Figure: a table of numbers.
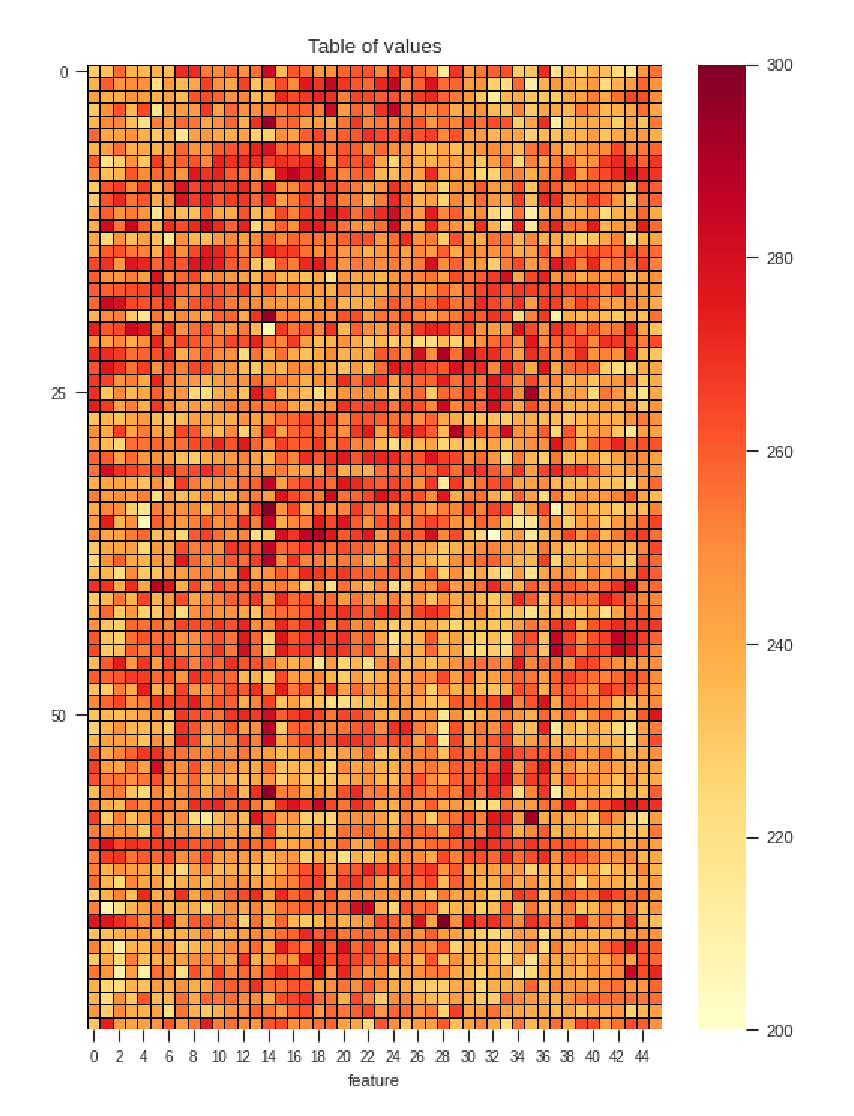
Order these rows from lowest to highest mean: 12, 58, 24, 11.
58, 11, 24, 12
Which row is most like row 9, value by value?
10
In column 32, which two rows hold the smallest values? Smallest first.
36, 2
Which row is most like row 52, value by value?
32
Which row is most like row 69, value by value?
39
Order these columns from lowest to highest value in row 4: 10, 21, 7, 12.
12, 10, 7, 21
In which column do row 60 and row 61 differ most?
20
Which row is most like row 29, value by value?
43
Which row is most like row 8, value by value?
57
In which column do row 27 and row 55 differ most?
33
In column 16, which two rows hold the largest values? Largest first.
8, 57
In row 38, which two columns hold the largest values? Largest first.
14, 7
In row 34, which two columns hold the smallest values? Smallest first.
37, 4
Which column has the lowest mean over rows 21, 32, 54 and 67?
28
